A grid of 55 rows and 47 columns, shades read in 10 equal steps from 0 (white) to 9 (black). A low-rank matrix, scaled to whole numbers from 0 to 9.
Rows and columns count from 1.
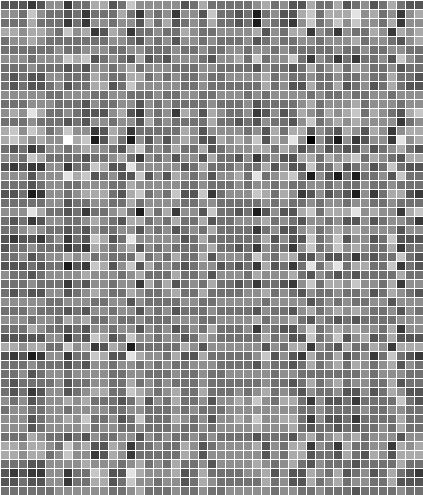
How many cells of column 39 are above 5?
11
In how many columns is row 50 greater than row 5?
13
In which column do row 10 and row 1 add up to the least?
15
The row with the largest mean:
40
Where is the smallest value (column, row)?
8, 16
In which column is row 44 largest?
4
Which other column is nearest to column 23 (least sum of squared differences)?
30
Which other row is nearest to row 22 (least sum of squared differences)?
17
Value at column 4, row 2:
2
